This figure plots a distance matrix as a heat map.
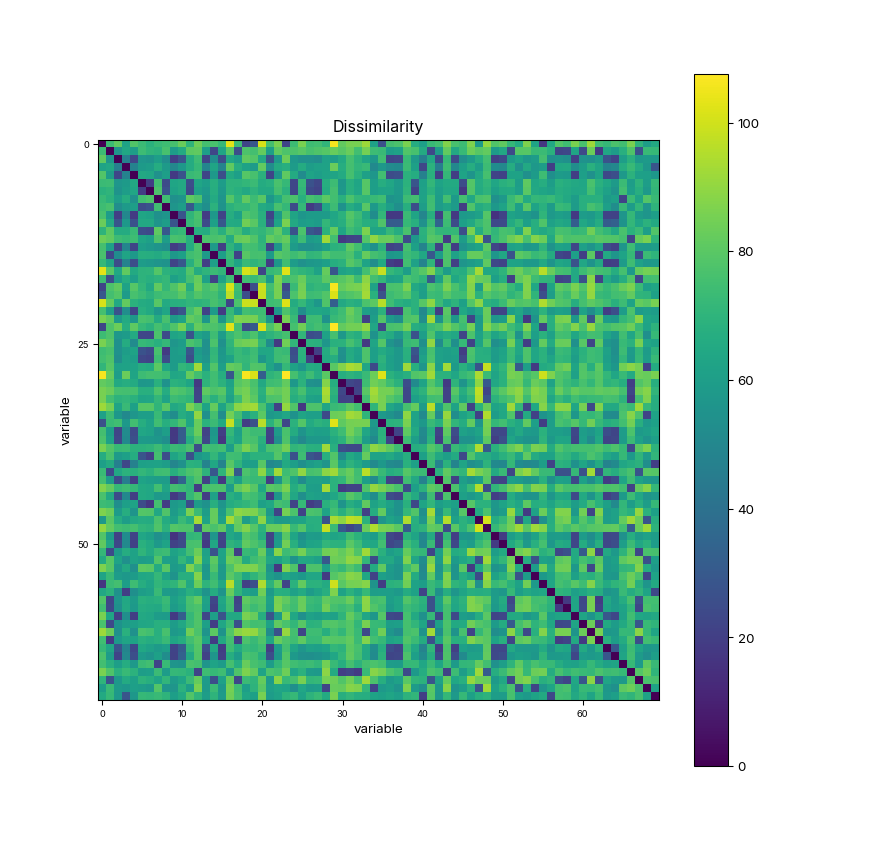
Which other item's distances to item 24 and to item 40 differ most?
69
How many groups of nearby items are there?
10
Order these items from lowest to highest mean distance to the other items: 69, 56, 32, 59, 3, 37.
37, 59, 3, 56, 69, 32
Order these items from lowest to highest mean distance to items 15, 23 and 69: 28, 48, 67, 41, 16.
28, 67, 41, 48, 16
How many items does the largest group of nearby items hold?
16
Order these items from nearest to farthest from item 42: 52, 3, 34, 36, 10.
36, 10, 3, 34, 52
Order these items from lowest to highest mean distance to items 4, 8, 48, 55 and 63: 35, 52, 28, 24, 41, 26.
26, 24, 35, 52, 28, 41
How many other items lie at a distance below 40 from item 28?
5
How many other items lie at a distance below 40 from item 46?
5
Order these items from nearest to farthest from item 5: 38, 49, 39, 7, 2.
39, 2, 49, 38, 7
